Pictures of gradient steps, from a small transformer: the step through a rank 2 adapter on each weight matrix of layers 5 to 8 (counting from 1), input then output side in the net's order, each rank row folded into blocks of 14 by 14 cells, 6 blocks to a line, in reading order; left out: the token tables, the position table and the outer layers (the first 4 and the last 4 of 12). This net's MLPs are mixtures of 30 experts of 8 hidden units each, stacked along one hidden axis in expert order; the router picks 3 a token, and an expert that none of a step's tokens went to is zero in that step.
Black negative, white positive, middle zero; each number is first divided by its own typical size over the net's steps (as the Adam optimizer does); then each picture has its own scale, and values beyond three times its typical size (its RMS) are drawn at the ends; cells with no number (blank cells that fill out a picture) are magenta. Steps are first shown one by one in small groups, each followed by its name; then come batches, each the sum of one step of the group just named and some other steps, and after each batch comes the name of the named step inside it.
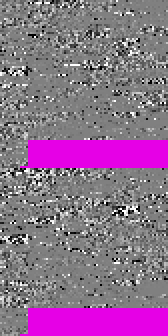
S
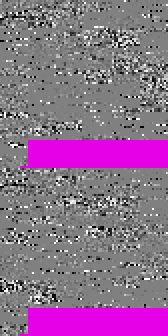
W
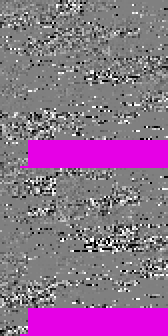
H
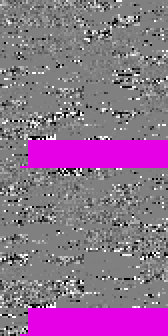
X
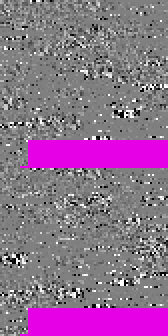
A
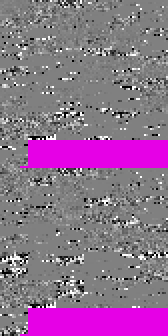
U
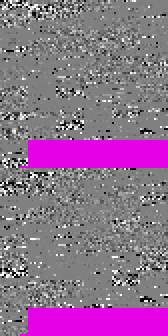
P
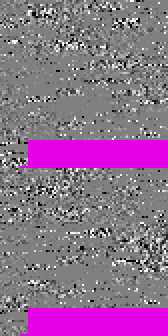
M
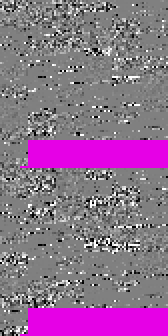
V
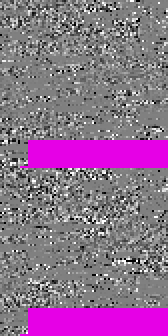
M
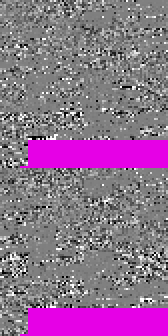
U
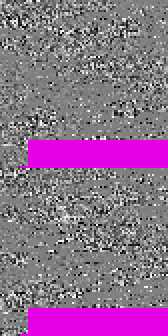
A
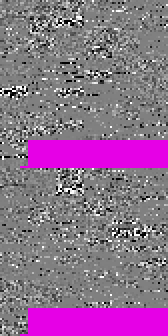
W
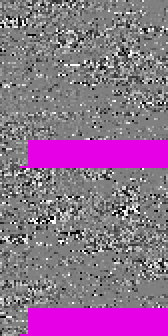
S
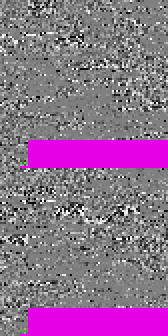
M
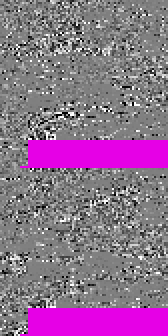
U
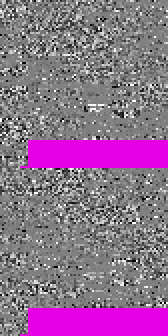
A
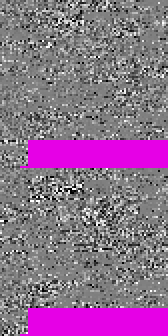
H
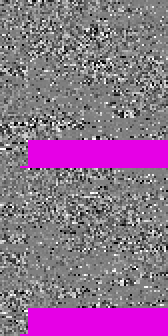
A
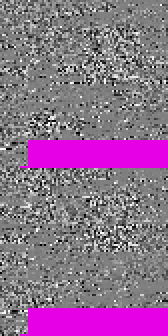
V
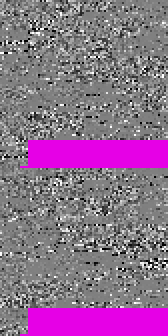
H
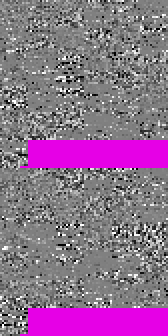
X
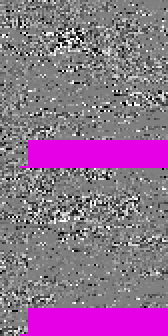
V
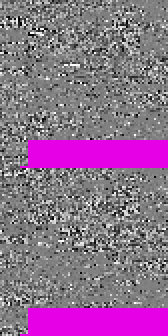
S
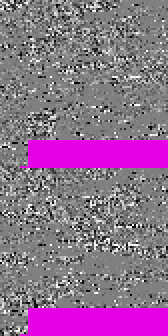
V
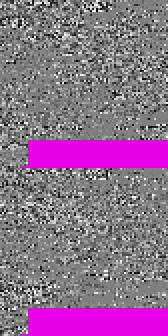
W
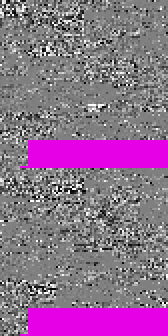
H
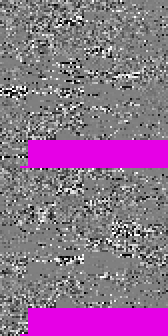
V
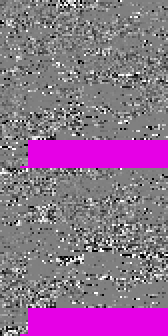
H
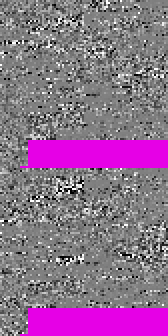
M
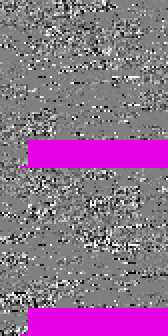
V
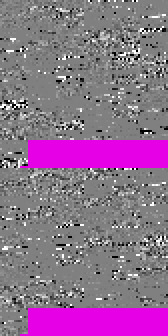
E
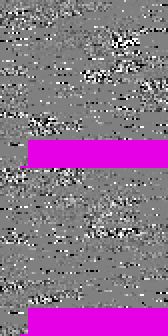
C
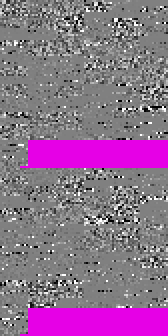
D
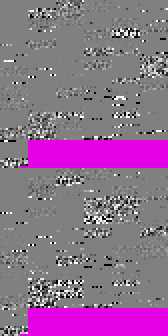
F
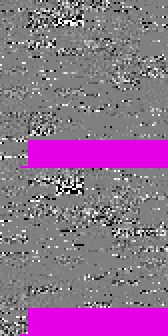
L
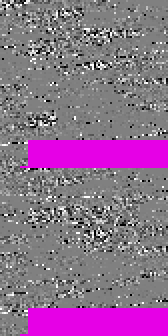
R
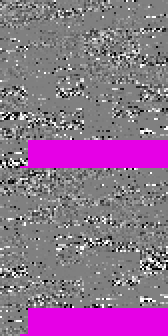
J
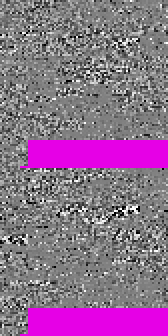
C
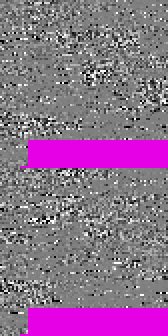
C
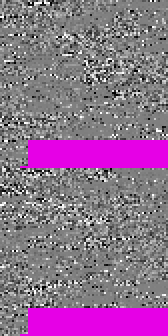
F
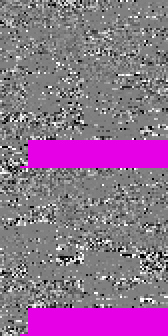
J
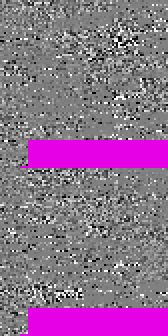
F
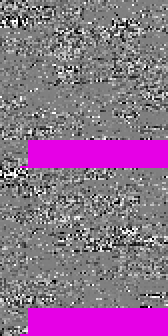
E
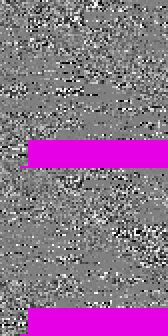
D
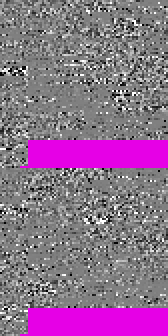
D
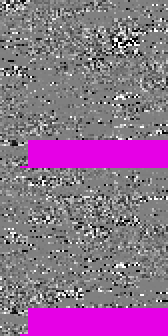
R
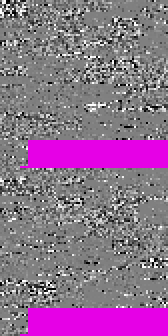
D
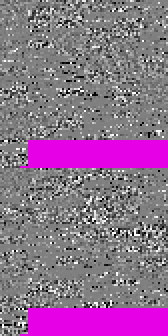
F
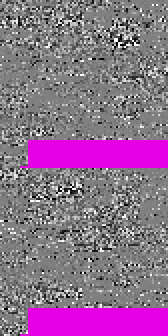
L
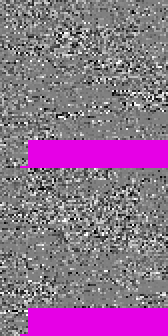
R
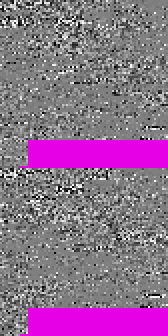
L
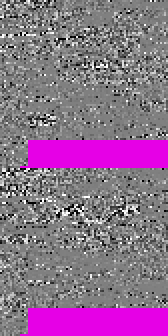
R
